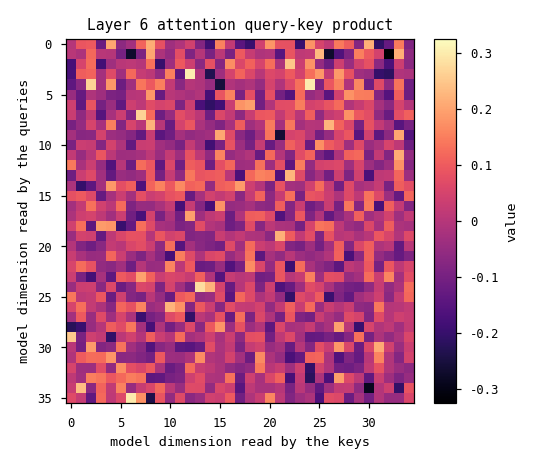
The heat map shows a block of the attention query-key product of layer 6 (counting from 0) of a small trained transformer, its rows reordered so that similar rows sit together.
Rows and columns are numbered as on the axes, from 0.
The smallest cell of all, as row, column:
1, 32
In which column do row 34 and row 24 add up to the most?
13
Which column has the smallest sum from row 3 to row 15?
14
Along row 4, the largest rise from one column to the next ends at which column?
2
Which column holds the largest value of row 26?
10
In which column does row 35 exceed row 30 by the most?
6
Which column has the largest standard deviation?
22
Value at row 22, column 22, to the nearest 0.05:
-0.2
